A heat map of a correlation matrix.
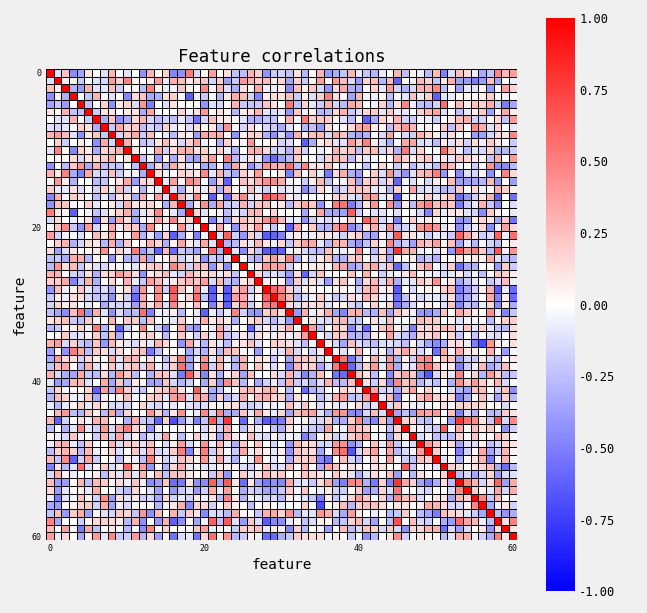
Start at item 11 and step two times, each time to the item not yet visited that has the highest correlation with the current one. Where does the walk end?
45
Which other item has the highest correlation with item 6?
33
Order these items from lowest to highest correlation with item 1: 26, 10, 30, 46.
46, 30, 26, 10
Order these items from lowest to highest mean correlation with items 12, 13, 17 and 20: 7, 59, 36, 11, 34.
36, 7, 11, 59, 34
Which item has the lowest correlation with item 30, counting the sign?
23
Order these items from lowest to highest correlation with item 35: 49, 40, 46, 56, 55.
56, 55, 49, 46, 40
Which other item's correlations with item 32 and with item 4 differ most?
31
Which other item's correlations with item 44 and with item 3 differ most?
50
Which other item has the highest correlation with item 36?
3
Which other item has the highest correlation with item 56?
55
